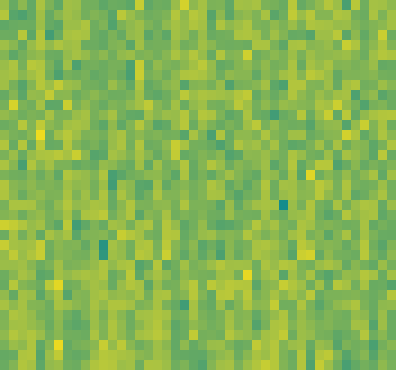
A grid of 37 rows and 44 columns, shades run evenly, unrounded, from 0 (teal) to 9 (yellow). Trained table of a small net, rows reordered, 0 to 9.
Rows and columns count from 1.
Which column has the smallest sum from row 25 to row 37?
42
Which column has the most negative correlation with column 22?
29
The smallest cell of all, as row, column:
21, 32
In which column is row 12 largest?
37
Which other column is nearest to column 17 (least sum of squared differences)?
19
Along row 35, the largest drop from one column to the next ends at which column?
8
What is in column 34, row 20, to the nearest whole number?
5
